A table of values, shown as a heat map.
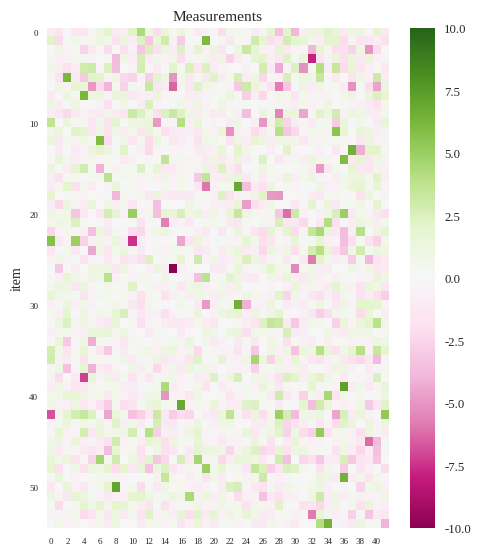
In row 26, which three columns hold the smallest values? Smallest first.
15, 30, 1
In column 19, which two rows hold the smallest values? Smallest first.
17, 30
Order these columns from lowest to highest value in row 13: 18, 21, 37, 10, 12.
12, 18, 10, 21, 37
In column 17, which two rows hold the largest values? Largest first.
51, 4
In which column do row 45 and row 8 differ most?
39
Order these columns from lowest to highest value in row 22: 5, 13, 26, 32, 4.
5, 26, 4, 13, 32
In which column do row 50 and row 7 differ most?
4
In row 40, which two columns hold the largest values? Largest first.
34, 28
